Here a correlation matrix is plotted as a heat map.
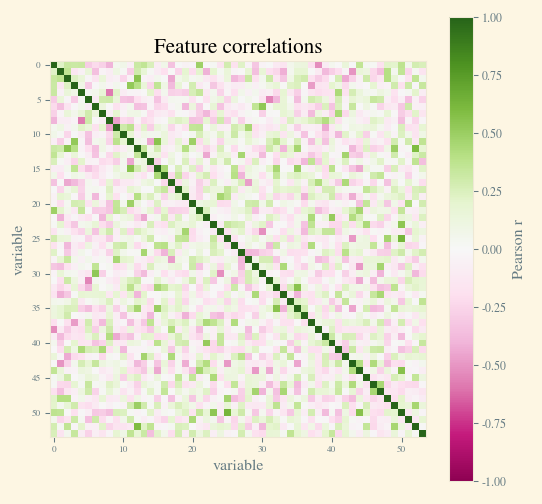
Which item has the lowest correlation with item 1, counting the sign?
43
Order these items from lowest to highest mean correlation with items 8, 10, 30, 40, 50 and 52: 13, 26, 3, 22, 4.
4, 13, 3, 26, 22
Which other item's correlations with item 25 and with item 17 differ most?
48
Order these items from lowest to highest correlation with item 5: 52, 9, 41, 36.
52, 36, 9, 41
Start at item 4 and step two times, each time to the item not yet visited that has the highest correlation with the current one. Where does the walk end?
7
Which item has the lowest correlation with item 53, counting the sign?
14
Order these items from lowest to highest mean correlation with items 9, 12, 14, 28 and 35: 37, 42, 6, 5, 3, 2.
6, 5, 42, 37, 3, 2
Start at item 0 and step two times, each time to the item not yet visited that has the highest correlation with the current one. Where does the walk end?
44
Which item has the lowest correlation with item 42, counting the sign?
2
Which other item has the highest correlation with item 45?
23
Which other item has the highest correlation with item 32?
35
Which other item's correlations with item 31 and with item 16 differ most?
26
